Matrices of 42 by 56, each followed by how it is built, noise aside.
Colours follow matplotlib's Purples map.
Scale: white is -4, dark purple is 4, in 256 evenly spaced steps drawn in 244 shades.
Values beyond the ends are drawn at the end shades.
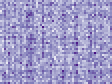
blocks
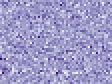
uneven rows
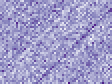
Hankel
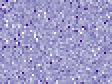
sparse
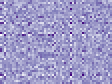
low rank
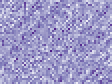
Hankel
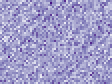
Hankel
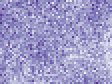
smooth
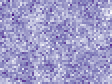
smooth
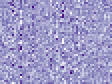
uneven columns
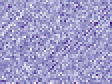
Hankel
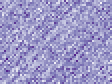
Hankel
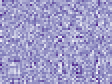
low rank
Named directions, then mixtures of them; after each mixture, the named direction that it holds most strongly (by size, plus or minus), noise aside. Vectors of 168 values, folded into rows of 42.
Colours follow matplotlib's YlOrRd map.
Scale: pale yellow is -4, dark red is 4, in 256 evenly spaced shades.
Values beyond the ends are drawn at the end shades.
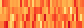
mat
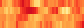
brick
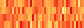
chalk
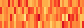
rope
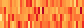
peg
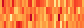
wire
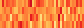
wire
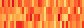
wire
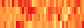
wire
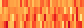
mat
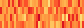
rope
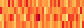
rope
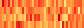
wire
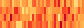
wire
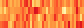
mat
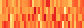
mat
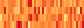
peg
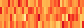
rope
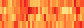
brick
